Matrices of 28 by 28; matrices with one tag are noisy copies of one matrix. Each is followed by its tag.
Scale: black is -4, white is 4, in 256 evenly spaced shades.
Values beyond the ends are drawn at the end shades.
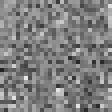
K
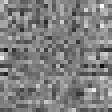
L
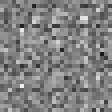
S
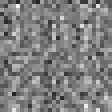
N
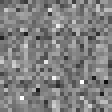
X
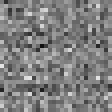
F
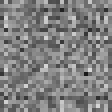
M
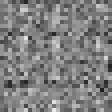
X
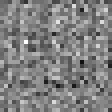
X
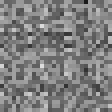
F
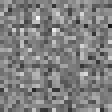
S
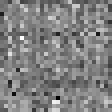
X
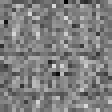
N
